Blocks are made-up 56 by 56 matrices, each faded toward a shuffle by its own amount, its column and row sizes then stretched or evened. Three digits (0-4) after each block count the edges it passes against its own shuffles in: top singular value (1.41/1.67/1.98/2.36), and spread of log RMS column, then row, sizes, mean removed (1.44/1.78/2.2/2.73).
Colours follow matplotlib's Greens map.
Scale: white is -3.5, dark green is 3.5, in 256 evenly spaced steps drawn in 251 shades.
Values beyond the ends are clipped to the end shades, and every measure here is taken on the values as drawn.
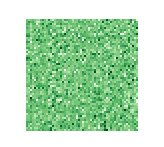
1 2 0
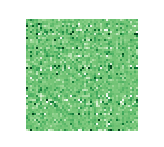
0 2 3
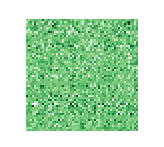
1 1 4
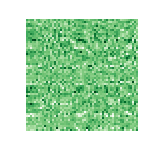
3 0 3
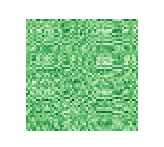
4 0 4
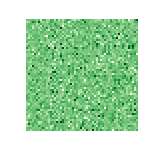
0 1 0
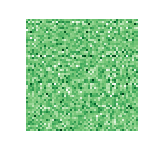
3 0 2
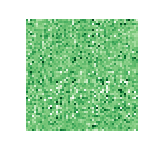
1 2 2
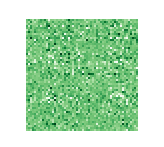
0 2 2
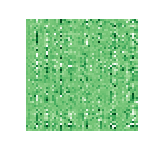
3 4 2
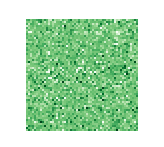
0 0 1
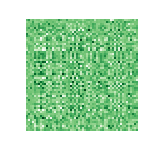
4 2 3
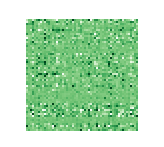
2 3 4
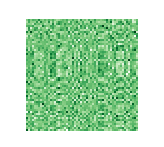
4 2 1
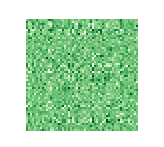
3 2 3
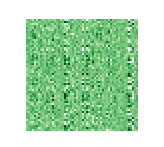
4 4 0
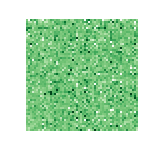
1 2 1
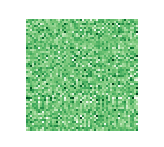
3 2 2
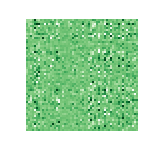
2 4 2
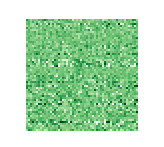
2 0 4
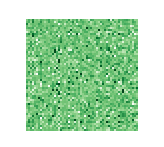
2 2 0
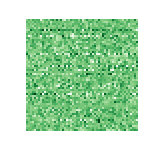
0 0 4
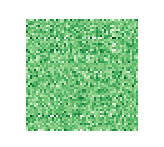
3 0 4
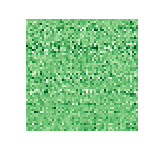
1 1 4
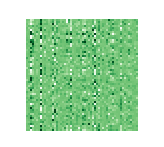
4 4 0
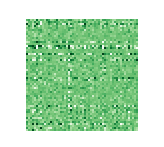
3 2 4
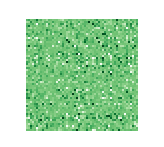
1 1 2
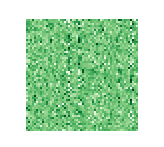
2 3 0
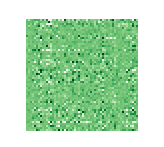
1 3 3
